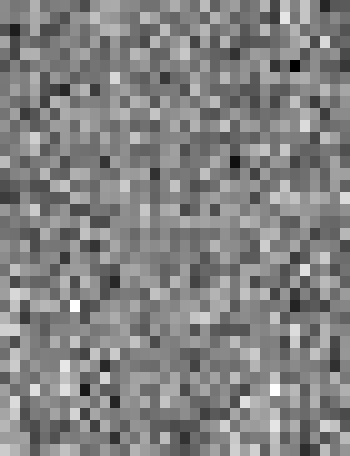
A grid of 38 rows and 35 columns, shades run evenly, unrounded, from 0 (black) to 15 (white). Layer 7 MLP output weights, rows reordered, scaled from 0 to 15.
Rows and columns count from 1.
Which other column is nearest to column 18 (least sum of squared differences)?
13
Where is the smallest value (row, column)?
6, 30
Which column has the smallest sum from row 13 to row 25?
20
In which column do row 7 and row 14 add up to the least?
24
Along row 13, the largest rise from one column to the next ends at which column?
29
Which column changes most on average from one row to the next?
9
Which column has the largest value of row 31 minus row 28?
7
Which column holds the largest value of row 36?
28
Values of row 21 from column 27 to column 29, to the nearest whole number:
12 7 7
